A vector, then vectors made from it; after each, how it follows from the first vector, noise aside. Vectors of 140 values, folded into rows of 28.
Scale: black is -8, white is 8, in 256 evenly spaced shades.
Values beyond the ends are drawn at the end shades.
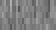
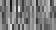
negated, scaled up.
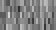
reversed, negated, scaled up.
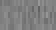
wrapped around, negated, shrunk.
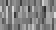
wrapped around, scaled up.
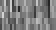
scaled up.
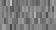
sign-scrambled.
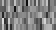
wrapped around, scaled up.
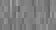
shrunk.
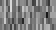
scaled up.
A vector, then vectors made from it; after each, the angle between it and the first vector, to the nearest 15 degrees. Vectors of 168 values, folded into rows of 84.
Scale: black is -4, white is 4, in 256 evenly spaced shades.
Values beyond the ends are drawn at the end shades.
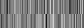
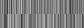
60 degrees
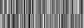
105 degrees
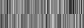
45 degrees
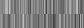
120 degrees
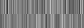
45 degrees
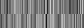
15 degrees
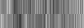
135 degrees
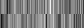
30 degrees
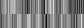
45 degrees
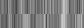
60 degrees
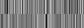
45 degrees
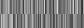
120 degrees
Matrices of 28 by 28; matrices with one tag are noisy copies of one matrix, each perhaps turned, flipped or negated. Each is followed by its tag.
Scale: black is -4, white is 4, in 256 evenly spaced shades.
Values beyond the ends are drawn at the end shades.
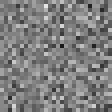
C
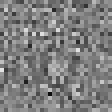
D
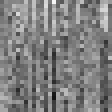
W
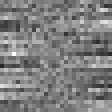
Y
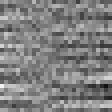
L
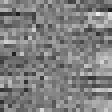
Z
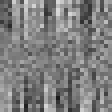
Y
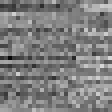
W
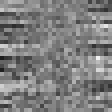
Y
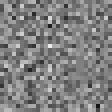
C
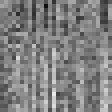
W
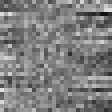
Z
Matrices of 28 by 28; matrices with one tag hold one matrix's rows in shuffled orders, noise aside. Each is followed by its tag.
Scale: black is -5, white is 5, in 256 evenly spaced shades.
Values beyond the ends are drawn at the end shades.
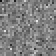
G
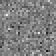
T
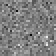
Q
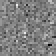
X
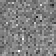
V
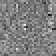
X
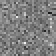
X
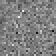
V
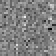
X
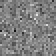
G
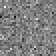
G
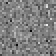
Q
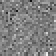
Q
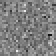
X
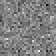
T
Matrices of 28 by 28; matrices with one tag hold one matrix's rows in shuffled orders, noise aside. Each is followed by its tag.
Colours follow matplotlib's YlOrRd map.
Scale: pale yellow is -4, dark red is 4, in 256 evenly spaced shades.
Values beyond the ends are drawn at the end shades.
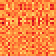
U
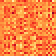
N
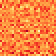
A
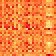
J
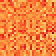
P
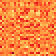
A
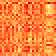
J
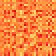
N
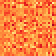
N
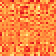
A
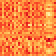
J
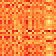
J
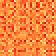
P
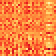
J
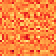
A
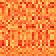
U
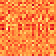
U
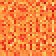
P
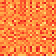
P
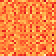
P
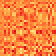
N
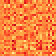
N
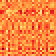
U
